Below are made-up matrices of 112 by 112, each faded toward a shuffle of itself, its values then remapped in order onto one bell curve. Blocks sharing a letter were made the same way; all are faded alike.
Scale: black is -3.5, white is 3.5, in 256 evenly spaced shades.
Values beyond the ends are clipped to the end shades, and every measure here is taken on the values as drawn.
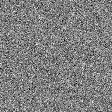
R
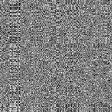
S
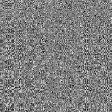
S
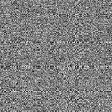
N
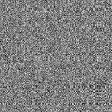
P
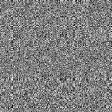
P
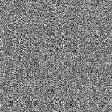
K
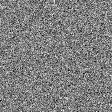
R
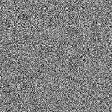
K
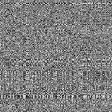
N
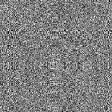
P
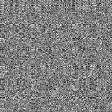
N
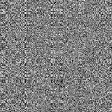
S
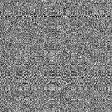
N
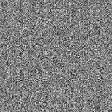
K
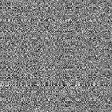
N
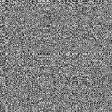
P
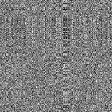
S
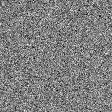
R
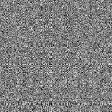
P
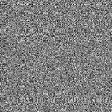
P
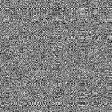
N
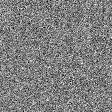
R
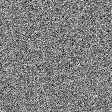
R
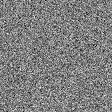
R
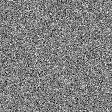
R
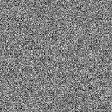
K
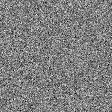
R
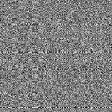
N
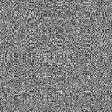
N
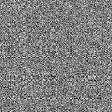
P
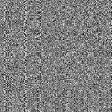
S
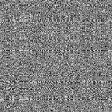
N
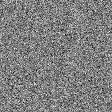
R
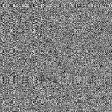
P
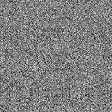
K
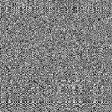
N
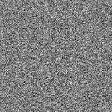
K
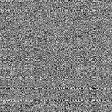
N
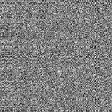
P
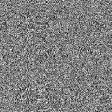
K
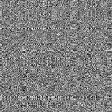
N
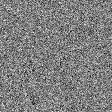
R
